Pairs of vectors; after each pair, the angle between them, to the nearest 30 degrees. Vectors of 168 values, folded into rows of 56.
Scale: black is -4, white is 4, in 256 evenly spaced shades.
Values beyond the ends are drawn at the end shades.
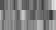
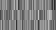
120 degrees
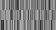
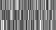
150 degrees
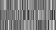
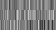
90 degrees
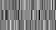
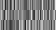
120 degrees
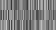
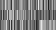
30 degrees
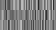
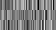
30 degrees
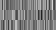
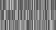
120 degrees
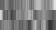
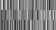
90 degrees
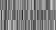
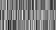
150 degrees
